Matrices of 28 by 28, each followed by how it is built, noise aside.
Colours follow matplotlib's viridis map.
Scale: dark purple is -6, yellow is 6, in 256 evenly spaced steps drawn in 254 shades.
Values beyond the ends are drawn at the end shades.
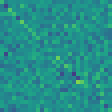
diagonal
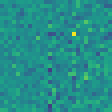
uneven columns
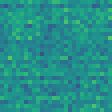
blocks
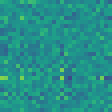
low rank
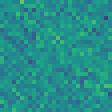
Toeplitz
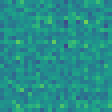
blocks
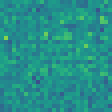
blocks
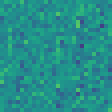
uneven columns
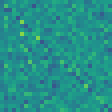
diagonal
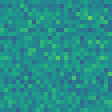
repeating columns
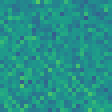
Toeplitz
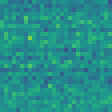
blocks
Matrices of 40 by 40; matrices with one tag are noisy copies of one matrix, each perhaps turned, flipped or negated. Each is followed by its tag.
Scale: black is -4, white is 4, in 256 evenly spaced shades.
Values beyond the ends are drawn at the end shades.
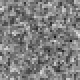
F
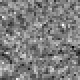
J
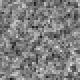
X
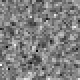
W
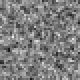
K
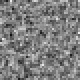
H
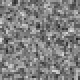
K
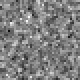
K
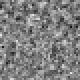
H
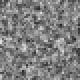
W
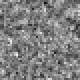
J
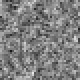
J
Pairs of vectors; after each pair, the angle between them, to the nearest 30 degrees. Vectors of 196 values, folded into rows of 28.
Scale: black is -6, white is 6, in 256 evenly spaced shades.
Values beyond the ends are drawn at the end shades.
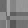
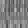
120 degrees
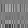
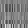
150 degrees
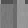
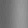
60 degrees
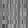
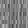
150 degrees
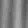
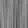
120 degrees
